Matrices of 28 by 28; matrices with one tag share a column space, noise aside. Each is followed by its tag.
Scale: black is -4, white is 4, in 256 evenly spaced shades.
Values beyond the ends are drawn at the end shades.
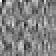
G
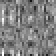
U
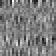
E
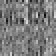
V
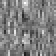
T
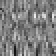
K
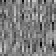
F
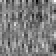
F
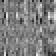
V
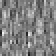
T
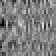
G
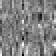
K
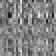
V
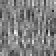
T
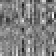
V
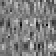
G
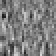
K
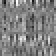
E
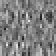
K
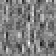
F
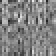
V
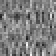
K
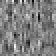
F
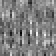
T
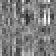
V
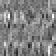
K
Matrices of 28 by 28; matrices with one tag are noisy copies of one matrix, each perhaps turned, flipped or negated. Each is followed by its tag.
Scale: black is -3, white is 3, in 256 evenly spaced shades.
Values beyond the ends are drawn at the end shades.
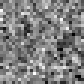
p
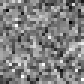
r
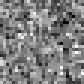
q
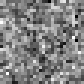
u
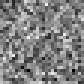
r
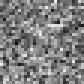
p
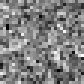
p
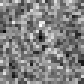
u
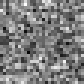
p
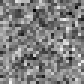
p
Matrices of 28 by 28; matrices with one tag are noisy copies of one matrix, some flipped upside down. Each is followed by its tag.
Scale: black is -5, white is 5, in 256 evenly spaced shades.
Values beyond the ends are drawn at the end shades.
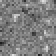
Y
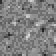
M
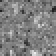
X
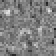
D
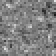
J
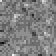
Y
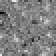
Y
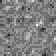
M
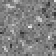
J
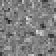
M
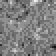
X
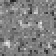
D
